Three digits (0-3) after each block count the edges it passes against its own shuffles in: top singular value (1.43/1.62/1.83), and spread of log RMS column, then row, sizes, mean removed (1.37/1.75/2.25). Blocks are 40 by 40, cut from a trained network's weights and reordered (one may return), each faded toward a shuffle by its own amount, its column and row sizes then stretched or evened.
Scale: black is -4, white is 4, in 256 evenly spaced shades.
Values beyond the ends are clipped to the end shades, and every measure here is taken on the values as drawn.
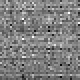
2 2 1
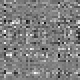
2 2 3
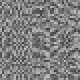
3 0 1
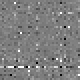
2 1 2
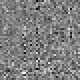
1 2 2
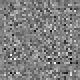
0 3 2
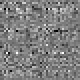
3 1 3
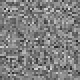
2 0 2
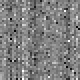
2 2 0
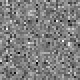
1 2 1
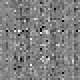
1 2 1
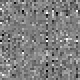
1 3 1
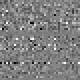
1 1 3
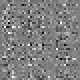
1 3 3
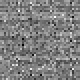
1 1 0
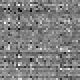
2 2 2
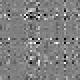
3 3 3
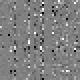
0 3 1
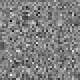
2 1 1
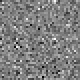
1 2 1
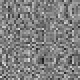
3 2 0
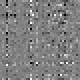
2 3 3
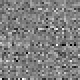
0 1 3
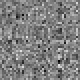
2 2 1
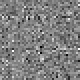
1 2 1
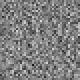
2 1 0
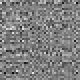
3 1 3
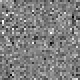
1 2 1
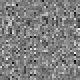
2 3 0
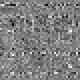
1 0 3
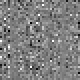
0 3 1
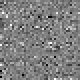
0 1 2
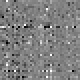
1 2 2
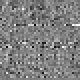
1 0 3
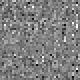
0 2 1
